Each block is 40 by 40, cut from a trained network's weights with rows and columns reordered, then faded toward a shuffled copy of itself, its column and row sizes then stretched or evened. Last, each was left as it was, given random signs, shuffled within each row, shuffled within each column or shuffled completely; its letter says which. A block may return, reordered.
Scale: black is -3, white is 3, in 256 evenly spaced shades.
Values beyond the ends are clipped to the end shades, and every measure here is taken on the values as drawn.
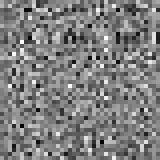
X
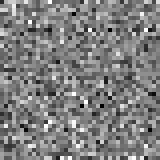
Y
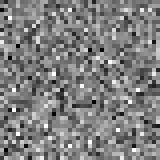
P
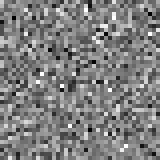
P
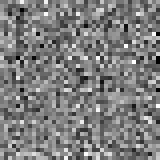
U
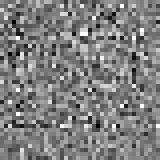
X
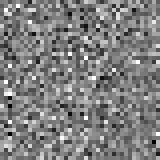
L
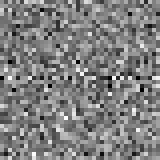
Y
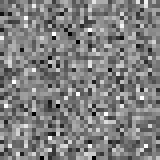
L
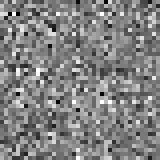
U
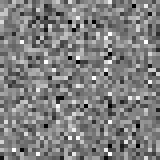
L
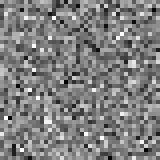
P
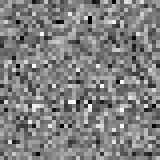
Y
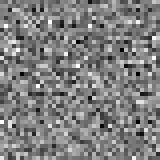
Y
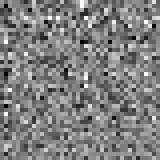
X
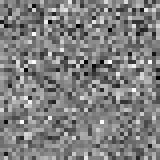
Y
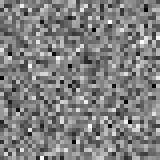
P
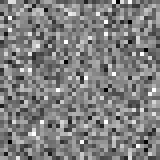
P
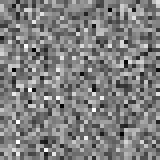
L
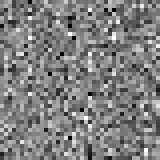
L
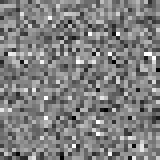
Y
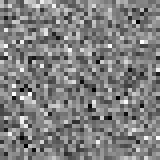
L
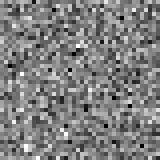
P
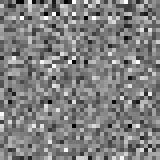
X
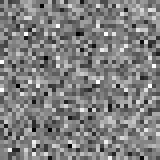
P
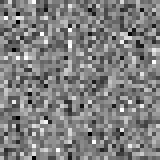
L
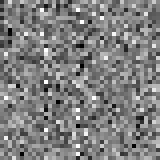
L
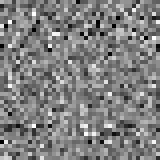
Y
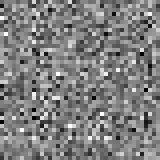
U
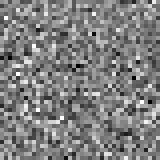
P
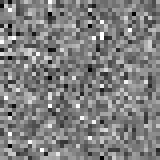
L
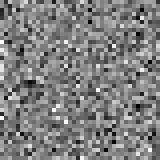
L
